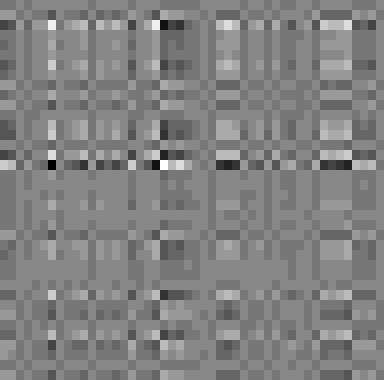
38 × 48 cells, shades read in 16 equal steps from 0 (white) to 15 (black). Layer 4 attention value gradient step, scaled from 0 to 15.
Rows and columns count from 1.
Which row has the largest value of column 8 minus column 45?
17
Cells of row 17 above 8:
23
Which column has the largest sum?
21
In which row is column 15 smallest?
3
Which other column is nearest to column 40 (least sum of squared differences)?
37
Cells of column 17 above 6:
29
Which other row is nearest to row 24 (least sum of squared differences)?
2
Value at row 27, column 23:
8
